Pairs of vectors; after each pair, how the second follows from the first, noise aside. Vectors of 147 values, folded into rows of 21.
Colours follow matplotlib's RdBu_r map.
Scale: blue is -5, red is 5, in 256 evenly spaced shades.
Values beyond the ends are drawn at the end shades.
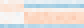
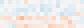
wrapped around, negated, shrunk.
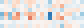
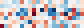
reversed, negated, scaled up.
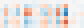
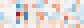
reversed, negated.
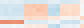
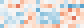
reversed, negated.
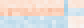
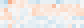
wrapped around, negated, shrunk.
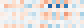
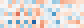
reversed.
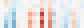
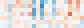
reversed, negated.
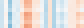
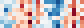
reversed, negated, scaled up.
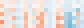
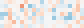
wrapped around, negated, partly zeroed.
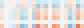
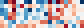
reversed, negated, scaled up.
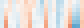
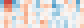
reversed, negated.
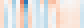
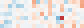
wrapped around, negated, partly zeroed.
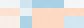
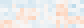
wrapped around, negated, shrunk.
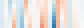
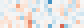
wrapped around, negated, partly zeroed.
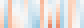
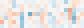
wrapped around, negated, partly zeroed.
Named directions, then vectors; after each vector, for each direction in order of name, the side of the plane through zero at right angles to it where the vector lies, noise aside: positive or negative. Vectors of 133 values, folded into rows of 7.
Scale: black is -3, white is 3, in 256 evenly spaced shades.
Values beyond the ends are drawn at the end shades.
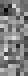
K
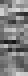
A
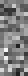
negative, positive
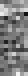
positive, negative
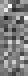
negative, negative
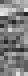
positive, negative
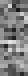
negative, negative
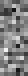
negative, positive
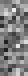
positive, negative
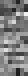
negative, positive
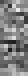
positive, positive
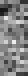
negative, positive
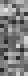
positive, negative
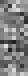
positive, positive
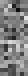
negative, negative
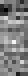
negative, positive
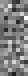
negative, negative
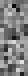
negative, negative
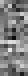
negative, negative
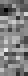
negative, positive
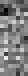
negative, positive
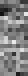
negative, positive
